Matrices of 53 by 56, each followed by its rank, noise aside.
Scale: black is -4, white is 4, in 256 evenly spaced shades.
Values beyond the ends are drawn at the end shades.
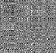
six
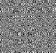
six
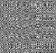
four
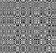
two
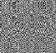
six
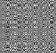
three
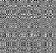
three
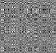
four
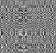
three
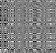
two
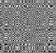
three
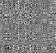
six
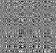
four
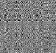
six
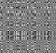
two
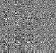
six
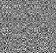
six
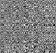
six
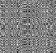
four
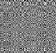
four
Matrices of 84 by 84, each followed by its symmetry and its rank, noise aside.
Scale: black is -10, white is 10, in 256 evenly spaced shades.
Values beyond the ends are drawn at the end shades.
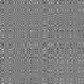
symmetric, rank two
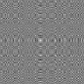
symmetric, rank two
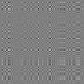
symmetric, rank one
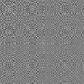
symmetric, rank three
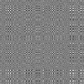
symmetric, rank one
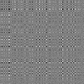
symmetric, rank one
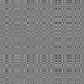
no symmetry, rank one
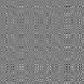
no symmetry, rank two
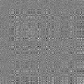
symmetric, rank two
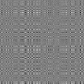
no symmetry, rank one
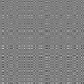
no symmetry, rank one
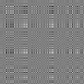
symmetric, rank one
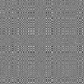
symmetric, rank one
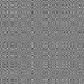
no symmetry, rank two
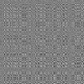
no symmetry, rank two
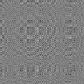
symmetric, rank three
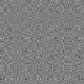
no symmetry, rank three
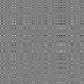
no symmetry, rank one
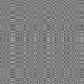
no symmetry, rank one
